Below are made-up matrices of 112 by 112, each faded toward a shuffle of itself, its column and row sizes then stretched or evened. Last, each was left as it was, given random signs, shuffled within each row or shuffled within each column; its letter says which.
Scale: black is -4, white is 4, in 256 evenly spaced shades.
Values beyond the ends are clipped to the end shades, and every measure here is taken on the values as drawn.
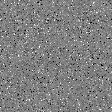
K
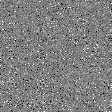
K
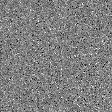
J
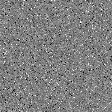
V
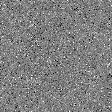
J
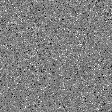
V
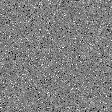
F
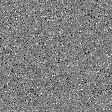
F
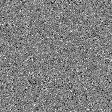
F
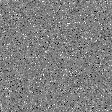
F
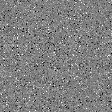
K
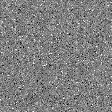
K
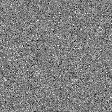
V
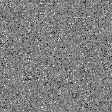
J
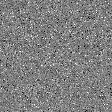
F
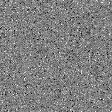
K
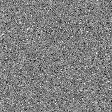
F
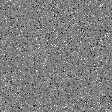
J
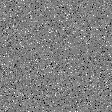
F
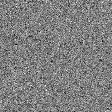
J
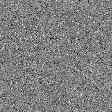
K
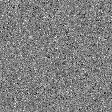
F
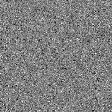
K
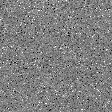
F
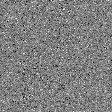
J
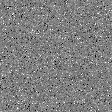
F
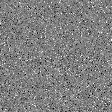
F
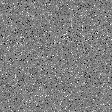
F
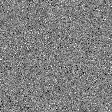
F
